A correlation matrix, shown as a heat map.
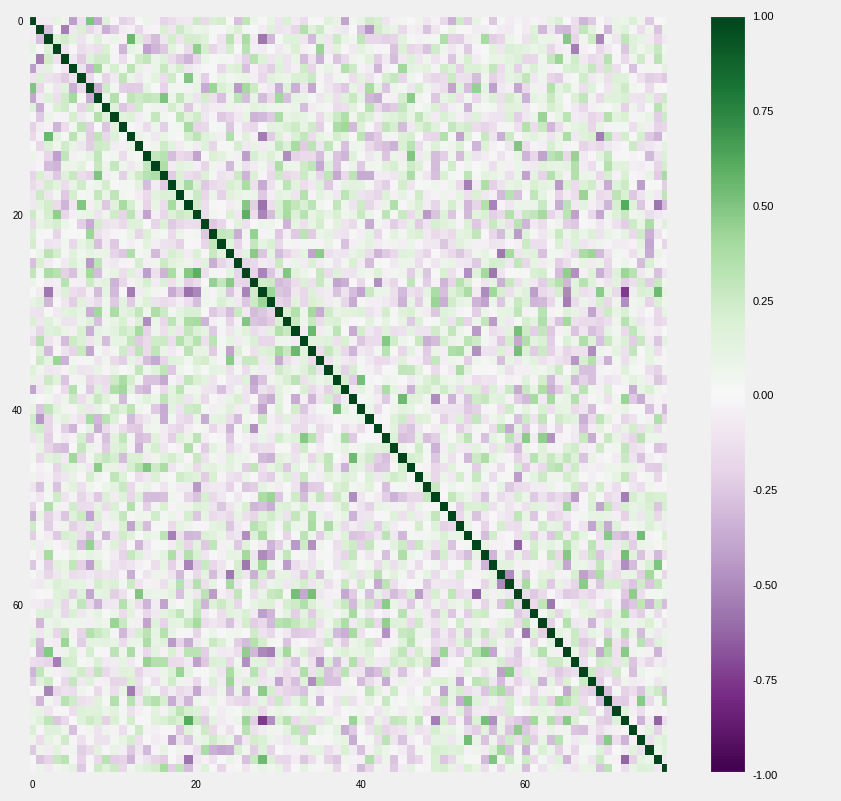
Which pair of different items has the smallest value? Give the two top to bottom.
28, 72
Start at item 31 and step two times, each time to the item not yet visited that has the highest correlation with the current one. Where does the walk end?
20
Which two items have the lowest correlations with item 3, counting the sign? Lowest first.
66, 14
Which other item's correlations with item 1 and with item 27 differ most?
4
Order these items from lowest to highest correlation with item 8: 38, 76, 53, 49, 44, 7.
7, 49, 76, 44, 53, 38
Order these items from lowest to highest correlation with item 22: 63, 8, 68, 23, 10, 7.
8, 10, 63, 68, 23, 7
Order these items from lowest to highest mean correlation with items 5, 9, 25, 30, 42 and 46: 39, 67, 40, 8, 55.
67, 40, 55, 39, 8
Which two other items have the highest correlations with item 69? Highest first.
28, 57
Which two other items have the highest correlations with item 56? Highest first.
76, 28
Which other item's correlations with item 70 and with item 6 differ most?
19
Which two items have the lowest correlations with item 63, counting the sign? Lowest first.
60, 43
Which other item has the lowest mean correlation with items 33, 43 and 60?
63
